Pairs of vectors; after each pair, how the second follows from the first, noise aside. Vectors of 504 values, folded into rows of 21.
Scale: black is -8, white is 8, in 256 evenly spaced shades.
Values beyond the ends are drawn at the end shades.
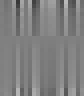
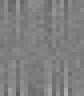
reversed, negated, shrunk.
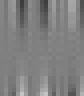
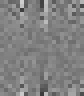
sign-scrambled.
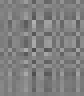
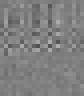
reversed, partly zeroed.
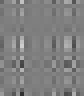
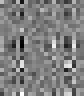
negated, scaled up.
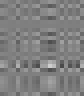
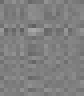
reversed, shrunk.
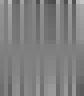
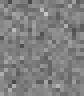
shuffled.
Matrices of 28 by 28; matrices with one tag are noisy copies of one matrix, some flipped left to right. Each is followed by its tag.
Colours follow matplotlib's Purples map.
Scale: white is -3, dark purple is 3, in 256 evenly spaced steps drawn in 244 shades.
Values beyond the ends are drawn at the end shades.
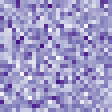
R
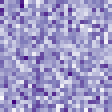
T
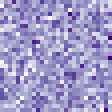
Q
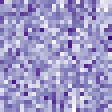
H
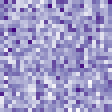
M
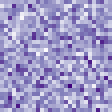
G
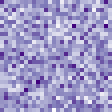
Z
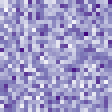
H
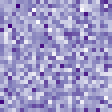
R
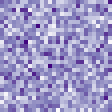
Z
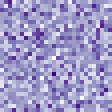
R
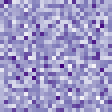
R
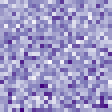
G
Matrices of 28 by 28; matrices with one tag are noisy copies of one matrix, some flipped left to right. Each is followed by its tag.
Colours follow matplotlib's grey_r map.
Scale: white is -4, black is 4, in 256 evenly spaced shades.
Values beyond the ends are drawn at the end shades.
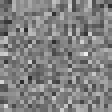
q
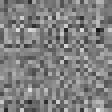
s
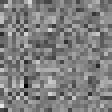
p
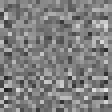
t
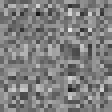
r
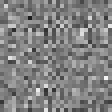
s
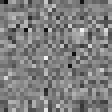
s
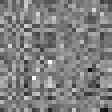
p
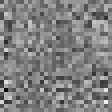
t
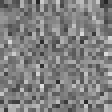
q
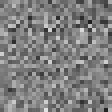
s
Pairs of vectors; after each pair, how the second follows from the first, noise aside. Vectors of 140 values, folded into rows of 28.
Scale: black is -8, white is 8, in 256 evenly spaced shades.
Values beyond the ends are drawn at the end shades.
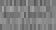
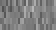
sign-scrambled.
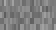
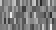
reversed, scaled up.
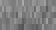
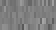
wrapped around, partly zeroed.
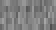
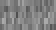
copied.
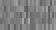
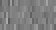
reversed, negated, partly zeroed.
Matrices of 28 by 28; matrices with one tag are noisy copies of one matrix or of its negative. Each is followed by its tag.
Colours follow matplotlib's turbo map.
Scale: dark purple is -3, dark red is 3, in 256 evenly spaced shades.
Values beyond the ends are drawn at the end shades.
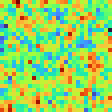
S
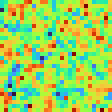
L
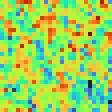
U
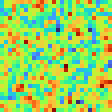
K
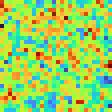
K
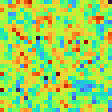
U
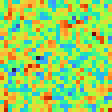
L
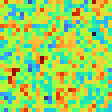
L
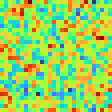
L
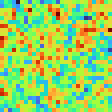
S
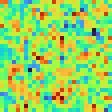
L
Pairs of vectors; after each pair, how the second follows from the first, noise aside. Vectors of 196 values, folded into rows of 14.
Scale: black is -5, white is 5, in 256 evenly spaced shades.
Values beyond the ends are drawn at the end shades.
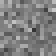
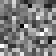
reversed, scaled up.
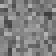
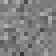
wrapped around, partly zeroed.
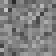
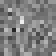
wrapped around, negated.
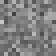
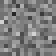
sign-scrambled.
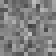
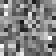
reversed, scaled up.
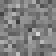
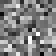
scaled up.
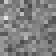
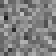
sign-scrambled.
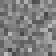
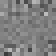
negated, partly zeroed.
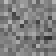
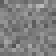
wrapped around, negated, shrunk.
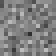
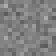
wrapped around, negated, shrunk.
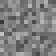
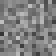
sign-scrambled.
